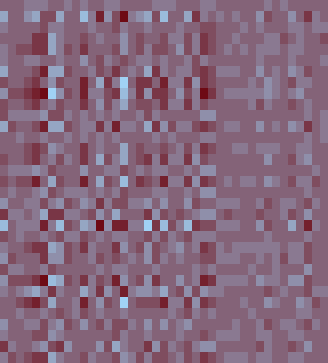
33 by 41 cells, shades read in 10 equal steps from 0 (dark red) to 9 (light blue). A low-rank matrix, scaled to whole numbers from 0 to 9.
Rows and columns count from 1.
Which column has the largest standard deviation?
16
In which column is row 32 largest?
15
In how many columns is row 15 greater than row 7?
12
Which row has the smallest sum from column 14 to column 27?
9
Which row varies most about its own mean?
21
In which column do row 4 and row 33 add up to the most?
7
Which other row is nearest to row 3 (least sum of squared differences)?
31
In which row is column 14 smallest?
8
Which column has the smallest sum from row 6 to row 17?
5
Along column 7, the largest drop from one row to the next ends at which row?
27
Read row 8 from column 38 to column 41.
5 5 4 4
